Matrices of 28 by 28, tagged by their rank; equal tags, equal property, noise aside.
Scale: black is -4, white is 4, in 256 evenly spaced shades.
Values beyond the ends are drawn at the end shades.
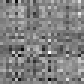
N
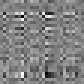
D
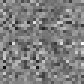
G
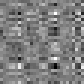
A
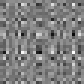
A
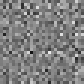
G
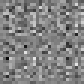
G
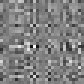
N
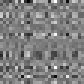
D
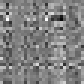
N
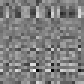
A
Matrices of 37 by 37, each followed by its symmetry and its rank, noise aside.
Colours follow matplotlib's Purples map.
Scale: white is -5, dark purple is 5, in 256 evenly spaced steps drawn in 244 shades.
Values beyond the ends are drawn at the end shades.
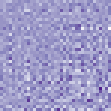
no symmetry, rank four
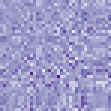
antisymmetric, rank six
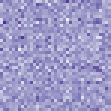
no symmetry, rank six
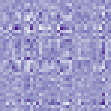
no symmetry, rank three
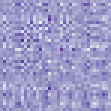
antisymmetric, rank four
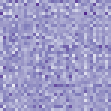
no symmetry, rank six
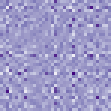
symmetric, rank three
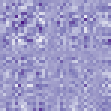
symmetric, rank three
